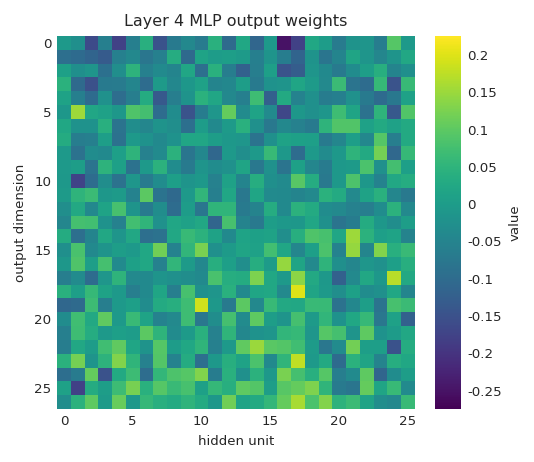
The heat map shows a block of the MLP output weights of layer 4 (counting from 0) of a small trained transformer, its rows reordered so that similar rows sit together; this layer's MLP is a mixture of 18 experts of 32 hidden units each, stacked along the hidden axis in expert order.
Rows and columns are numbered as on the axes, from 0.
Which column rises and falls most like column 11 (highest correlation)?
24
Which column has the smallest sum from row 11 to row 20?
20
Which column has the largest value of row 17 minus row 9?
14
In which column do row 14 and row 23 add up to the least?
6
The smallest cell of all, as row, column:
0, 16
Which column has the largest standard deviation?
17
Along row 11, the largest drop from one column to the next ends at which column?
7
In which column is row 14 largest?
21
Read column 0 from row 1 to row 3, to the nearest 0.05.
-0.1 0 0.05
